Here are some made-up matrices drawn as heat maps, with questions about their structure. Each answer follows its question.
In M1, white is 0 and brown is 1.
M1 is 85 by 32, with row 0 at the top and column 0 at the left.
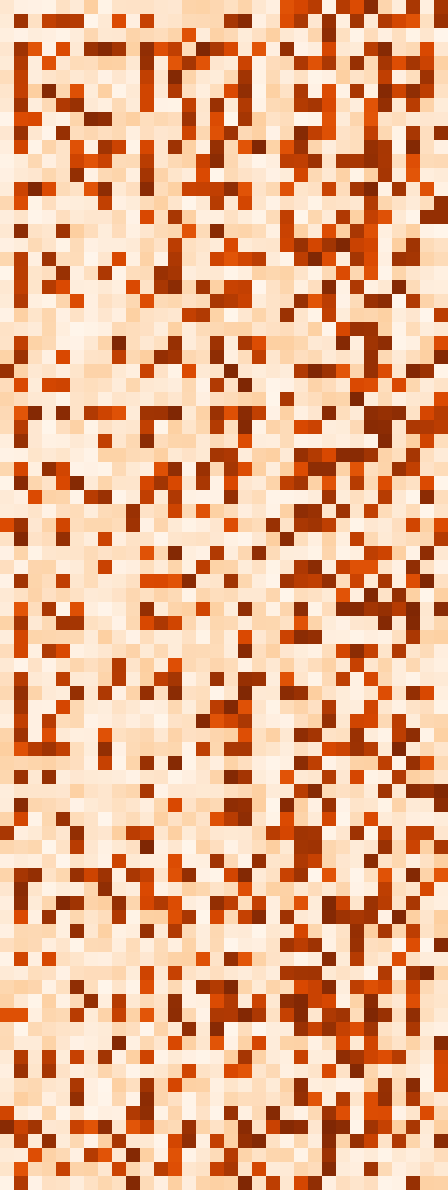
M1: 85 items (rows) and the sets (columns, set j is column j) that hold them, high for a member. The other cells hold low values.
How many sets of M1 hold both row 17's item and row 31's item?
0
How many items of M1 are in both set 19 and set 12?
0
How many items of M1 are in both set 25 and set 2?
2
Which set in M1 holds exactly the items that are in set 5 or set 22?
21
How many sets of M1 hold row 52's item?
9
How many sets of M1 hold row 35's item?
9
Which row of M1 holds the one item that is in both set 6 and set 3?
13
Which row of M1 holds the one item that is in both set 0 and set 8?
72
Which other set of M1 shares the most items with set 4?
1
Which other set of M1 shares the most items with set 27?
10
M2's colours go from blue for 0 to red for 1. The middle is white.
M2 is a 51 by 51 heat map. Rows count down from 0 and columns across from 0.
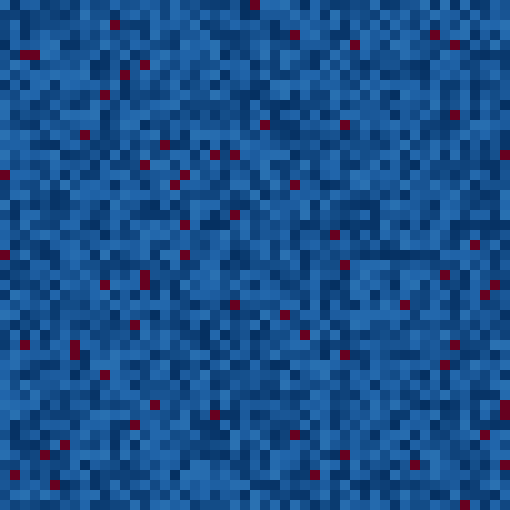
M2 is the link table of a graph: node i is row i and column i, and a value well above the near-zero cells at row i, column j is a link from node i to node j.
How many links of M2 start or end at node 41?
3
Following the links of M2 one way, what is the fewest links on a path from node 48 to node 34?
5
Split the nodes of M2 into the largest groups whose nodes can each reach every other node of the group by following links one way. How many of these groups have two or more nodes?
5
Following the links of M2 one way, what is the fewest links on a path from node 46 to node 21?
2
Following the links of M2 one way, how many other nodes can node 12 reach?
8
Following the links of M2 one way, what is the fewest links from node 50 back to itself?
2
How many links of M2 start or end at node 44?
3
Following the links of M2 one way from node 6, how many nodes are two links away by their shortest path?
1
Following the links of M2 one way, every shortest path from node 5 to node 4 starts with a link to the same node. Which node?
node 2
